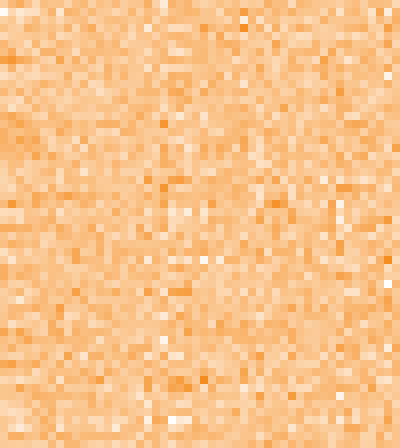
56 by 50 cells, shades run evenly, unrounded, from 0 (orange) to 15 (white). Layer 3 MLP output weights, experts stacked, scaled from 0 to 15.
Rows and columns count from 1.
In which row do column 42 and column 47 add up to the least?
29
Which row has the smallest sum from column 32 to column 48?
39
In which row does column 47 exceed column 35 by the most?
26
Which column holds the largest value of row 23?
41
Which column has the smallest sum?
7
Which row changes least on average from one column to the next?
13
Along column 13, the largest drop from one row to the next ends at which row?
48
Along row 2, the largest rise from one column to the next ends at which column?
49
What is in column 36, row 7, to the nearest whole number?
9
